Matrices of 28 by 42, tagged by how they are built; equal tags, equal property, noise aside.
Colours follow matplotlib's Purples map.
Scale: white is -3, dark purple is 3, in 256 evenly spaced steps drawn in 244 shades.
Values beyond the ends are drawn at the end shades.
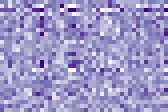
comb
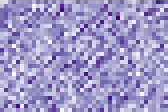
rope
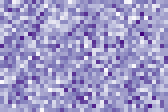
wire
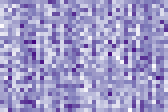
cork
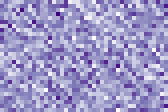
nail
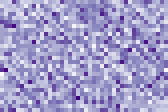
nail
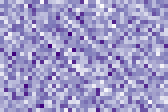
nail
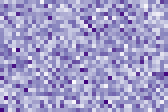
nail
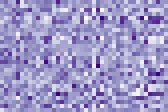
comb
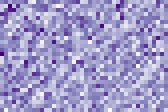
rope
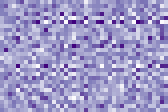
comb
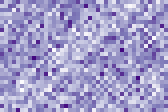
rope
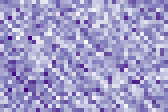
nail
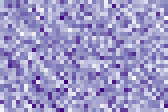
nail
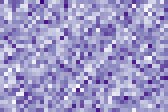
rope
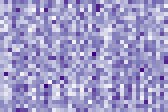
cork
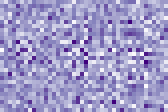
comb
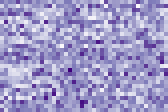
cork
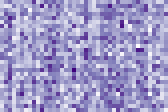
cork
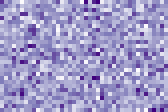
comb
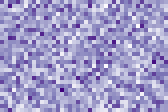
wire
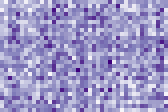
cork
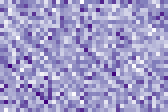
nail
